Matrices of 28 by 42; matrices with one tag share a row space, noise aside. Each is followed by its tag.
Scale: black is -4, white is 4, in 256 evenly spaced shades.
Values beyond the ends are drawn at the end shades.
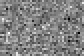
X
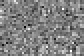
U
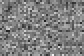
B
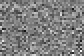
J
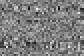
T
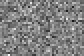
B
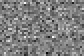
B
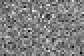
B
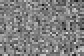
U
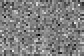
T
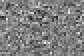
X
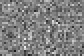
B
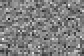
X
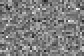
X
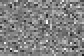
U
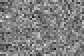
X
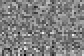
B
